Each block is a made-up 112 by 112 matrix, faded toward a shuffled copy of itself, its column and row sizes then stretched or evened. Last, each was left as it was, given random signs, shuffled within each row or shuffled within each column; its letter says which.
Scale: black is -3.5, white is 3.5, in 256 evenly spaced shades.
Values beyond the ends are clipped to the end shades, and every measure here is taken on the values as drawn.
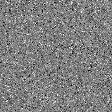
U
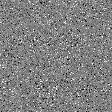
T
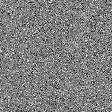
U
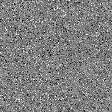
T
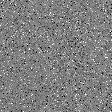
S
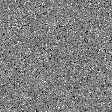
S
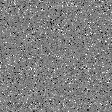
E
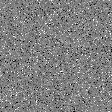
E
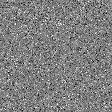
E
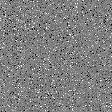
U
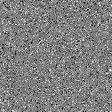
E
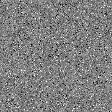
S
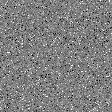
E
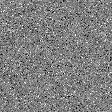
E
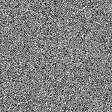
S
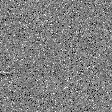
S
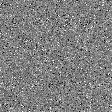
E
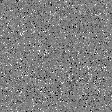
T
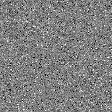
U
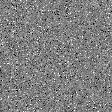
S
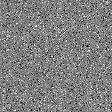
U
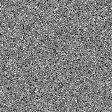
S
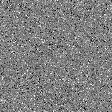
E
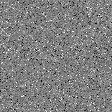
E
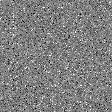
S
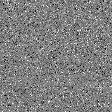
T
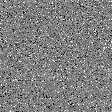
E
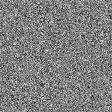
T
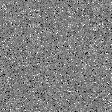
U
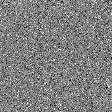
S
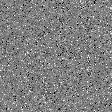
S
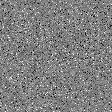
E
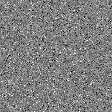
U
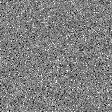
E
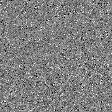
T
